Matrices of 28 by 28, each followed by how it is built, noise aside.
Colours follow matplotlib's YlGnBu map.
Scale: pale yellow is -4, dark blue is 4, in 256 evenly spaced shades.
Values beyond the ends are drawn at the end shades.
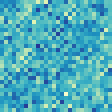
Hankel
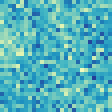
smooth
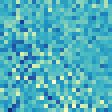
lower triangular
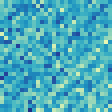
Hankel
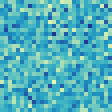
noise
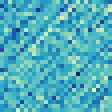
Hankel
